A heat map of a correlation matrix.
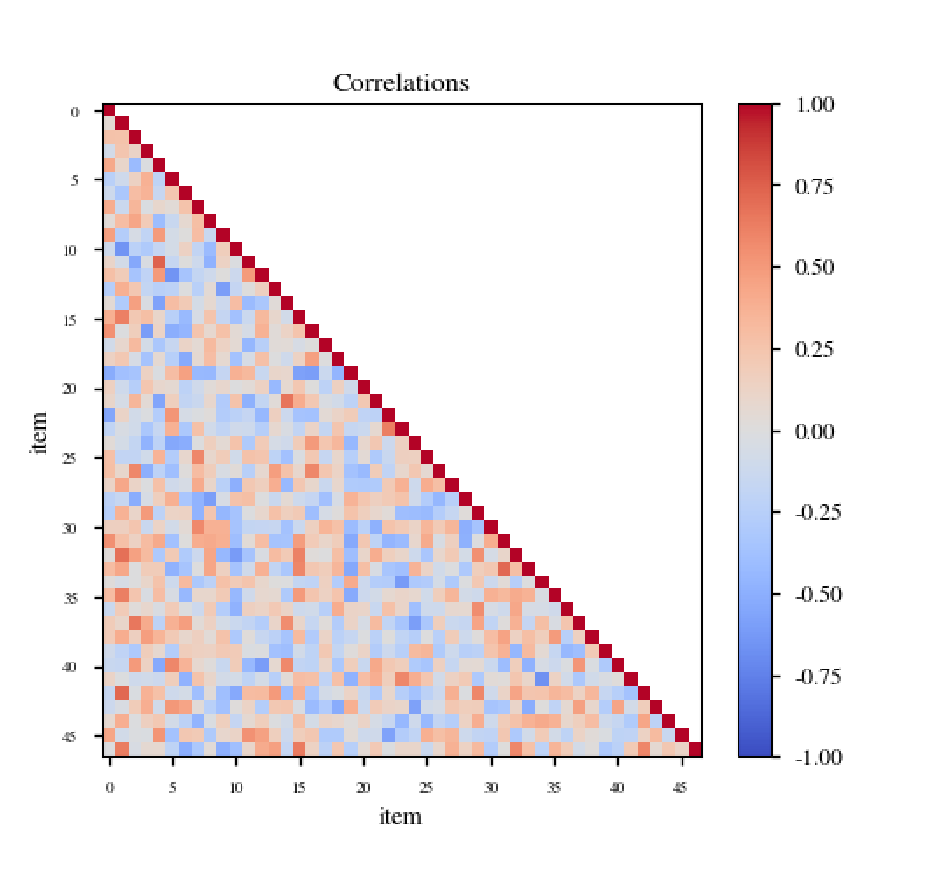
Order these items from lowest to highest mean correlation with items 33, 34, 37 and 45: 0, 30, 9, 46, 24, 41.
41, 24, 30, 46, 9, 0
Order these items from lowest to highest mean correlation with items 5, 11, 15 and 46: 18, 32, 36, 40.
40, 18, 36, 32
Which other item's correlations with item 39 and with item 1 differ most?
32
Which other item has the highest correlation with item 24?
16
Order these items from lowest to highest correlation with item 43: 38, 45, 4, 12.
12, 4, 38, 45
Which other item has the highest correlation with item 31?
33
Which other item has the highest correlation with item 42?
1
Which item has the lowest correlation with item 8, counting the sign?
28
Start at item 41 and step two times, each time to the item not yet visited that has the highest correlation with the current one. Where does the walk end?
22
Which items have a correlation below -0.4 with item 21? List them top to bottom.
4, 11, 30
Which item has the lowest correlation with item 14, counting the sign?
4
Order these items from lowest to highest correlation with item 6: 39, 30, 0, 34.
0, 30, 39, 34
